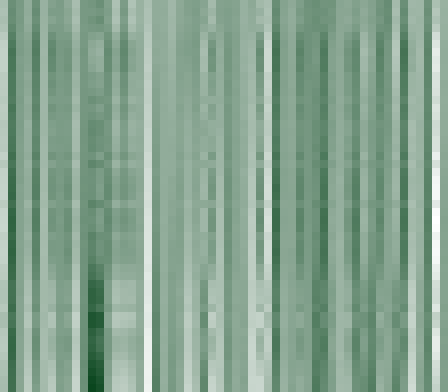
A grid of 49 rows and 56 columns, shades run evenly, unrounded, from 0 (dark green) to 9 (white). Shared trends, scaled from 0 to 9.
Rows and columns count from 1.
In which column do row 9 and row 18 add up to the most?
55
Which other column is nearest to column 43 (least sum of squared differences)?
21
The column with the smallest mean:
2
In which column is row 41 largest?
19
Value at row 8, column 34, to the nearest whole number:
7
